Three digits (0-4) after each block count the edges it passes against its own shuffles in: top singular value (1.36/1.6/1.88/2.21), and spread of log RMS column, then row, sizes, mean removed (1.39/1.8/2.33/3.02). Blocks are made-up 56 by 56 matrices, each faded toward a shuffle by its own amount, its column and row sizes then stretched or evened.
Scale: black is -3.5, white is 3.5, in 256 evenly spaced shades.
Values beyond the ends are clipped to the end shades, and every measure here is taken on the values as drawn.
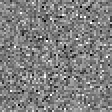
0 0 0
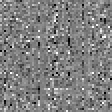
1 4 1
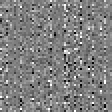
0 4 1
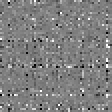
3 3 3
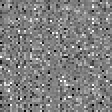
3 2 1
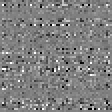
0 2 4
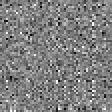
3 2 1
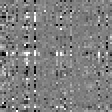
4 4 2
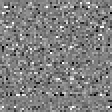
0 0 3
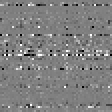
4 1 4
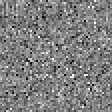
1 0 0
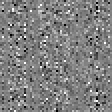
0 4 0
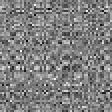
4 0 3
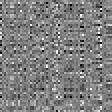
4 4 1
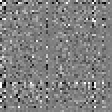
4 4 3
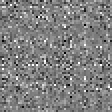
2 2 2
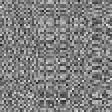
4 0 2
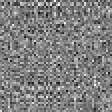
4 2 1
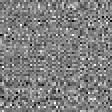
4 0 2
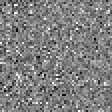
2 0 1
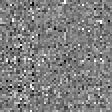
0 3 1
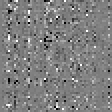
0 4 2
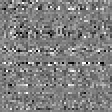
3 1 4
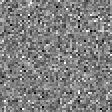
1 1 1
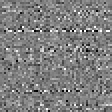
3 0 3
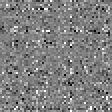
0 2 3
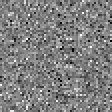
2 0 0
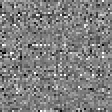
1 2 3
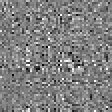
4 2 2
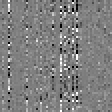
4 4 0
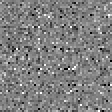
2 0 2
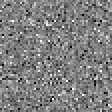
2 0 1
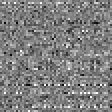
3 0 3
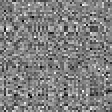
4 1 2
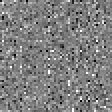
0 3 1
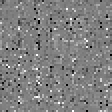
1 2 1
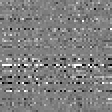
4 1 4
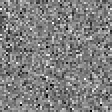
0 1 0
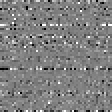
3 0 4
